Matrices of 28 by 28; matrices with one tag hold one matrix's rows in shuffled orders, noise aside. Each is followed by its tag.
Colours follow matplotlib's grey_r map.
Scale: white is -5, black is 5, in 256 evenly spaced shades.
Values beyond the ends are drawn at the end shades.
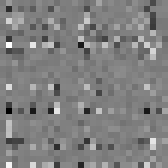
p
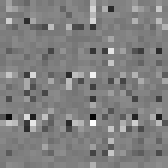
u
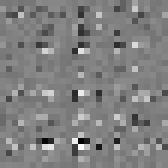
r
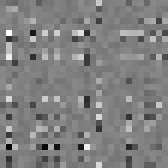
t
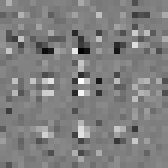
r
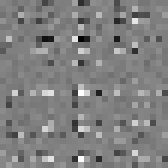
r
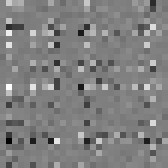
p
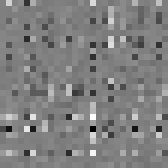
u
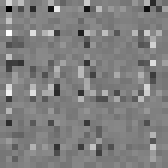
p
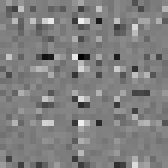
r
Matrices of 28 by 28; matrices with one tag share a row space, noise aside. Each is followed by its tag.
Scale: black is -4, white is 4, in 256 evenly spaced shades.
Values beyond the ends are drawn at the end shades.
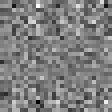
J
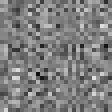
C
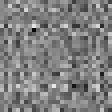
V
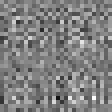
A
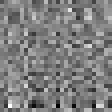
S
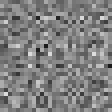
C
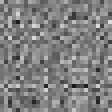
V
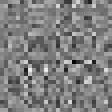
S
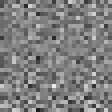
J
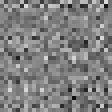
V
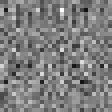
A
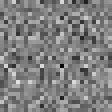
A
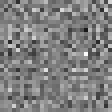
V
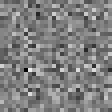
J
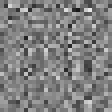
S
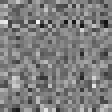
C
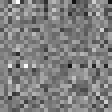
V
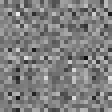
V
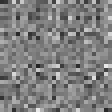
J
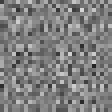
A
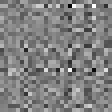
S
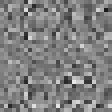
S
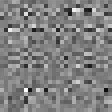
S
